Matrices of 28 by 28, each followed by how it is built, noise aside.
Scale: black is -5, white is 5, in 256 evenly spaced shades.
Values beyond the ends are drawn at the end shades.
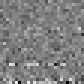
uneven rows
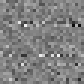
uneven rows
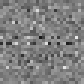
uneven rows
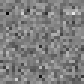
uneven rows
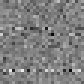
uneven rows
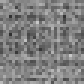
blocks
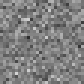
noise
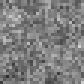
smooth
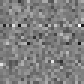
uneven rows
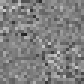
block diagonal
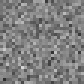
noise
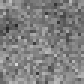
smooth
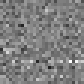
uneven rows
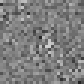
block diagonal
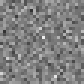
noise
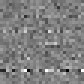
uneven rows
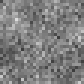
smooth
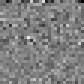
uneven rows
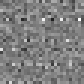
uneven rows
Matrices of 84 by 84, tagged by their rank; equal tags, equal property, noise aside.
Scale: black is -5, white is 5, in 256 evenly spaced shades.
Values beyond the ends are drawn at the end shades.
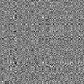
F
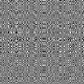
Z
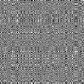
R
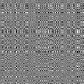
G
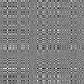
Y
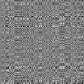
Z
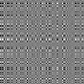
Y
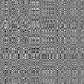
Z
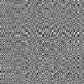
Z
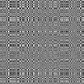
Y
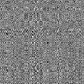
F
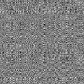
F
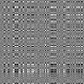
Y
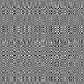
G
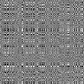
G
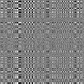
Y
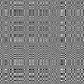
Y
